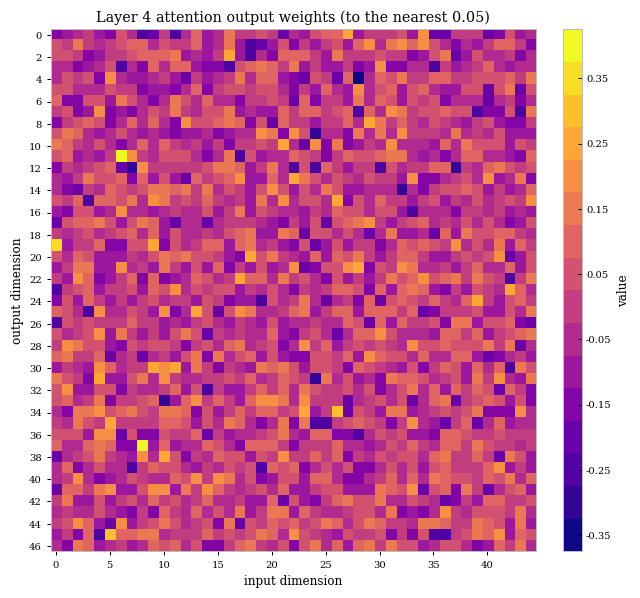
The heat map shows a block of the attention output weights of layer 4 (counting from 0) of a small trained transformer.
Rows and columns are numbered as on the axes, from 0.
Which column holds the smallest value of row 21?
23
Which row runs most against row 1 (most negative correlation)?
3
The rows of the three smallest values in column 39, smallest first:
7, 35, 46
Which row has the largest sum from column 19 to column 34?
44
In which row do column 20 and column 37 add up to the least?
2
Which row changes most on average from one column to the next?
21
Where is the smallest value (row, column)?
4, 28
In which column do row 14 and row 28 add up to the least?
32
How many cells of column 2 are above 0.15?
3
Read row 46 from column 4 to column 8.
-0.1 -0.05 0 -0.1 -0.05
